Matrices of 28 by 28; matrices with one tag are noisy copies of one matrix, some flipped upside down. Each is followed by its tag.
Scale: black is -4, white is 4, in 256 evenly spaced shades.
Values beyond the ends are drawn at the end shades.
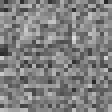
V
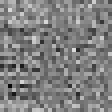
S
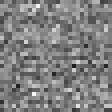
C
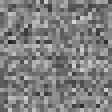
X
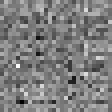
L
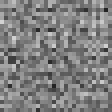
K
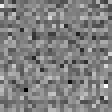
K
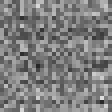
L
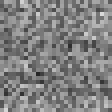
L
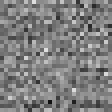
X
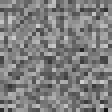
K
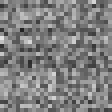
V
